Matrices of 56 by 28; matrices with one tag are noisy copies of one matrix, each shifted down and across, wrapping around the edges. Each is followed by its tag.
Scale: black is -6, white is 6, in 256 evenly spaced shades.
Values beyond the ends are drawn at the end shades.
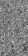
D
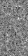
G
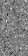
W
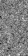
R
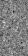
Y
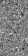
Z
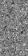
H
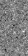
R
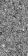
H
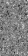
D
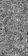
W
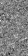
Z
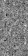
Y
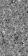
D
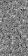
G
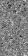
D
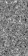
R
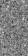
Y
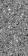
Y
